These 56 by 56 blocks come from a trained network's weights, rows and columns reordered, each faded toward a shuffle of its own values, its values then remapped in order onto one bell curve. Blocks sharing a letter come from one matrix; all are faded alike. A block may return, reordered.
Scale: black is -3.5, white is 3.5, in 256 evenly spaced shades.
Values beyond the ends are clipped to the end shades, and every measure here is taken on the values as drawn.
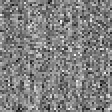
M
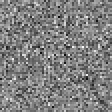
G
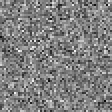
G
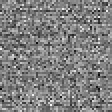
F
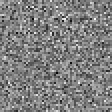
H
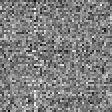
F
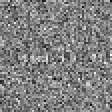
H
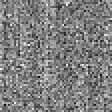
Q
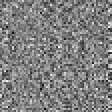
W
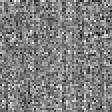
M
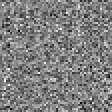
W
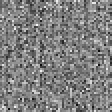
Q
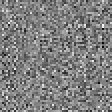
W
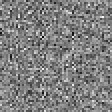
W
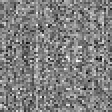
M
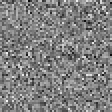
H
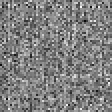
M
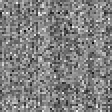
M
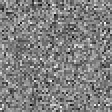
H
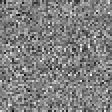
H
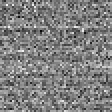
F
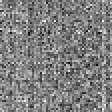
M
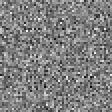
H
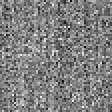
Q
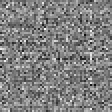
F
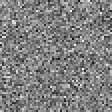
H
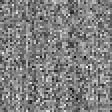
Q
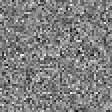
H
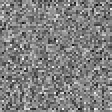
H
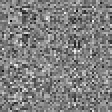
W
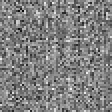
Q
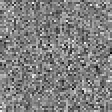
H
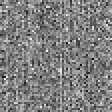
M
